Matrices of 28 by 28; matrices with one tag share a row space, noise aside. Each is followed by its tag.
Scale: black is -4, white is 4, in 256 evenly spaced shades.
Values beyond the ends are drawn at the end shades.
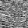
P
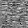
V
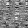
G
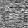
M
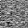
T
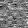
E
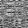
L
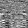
P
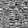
M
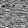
P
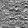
M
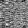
P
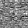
M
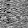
T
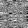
E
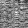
G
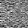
T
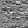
V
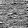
E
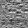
V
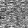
T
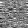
E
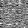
L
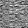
M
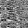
T
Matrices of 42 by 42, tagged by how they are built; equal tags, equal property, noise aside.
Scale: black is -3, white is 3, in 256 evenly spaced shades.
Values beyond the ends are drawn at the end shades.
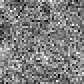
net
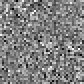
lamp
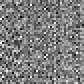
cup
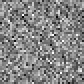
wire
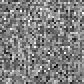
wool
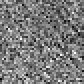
wire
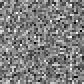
cup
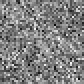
wire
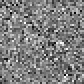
lamp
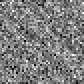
wire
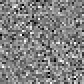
lamp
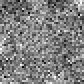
net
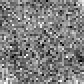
net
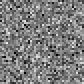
cup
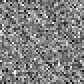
wire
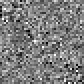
lamp
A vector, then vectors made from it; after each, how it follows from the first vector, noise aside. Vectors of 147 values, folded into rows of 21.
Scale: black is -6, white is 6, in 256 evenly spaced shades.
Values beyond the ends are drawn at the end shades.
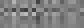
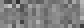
wrapped around.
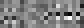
wrapped around, scaled up.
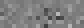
reversed, partly zeroed.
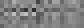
copied.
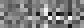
reversed, negated, scaled up.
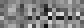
reversed, scaled up.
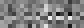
reversed, negated, scaled up.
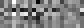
scaled up.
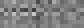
copied.
